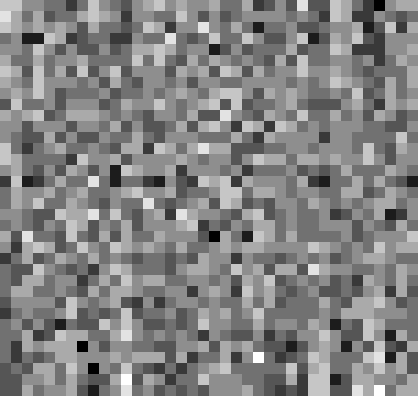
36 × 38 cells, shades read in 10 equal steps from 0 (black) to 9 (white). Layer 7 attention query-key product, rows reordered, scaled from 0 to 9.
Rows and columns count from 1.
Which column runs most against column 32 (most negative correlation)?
35
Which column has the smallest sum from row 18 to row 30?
31
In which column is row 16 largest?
12
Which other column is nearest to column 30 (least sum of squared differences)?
29
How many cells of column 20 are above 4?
26
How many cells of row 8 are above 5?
7
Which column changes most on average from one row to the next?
19
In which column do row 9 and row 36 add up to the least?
9
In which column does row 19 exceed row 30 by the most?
14
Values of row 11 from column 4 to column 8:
7 3 4 6 6
